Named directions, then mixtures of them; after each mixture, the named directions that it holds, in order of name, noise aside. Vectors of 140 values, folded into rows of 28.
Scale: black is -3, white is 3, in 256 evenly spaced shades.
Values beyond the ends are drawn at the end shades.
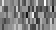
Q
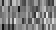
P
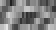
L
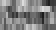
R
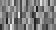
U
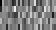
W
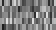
P.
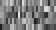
L, R, U.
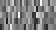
U.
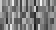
U, W.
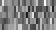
Q.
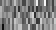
P, Q.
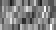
L, P, W.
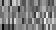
P.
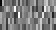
U, W.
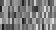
P, W.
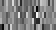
P, U.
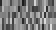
P, Q, W.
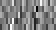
U.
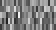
U, W.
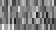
P.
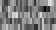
P, R, W.
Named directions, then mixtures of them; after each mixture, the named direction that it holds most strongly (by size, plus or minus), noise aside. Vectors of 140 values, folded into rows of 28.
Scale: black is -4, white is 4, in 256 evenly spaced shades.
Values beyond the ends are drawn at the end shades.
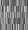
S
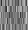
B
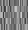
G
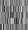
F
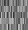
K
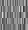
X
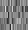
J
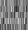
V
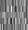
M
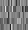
J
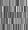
S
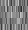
B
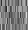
B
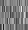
F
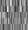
B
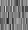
J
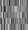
G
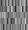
M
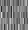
K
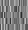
G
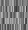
V
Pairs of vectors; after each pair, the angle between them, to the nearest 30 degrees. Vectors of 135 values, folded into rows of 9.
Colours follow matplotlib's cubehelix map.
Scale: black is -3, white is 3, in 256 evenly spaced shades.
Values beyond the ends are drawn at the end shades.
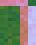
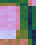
150 degrees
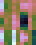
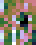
30 degrees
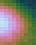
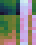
120 degrees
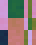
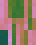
30 degrees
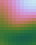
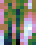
90 degrees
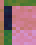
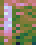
150 degrees
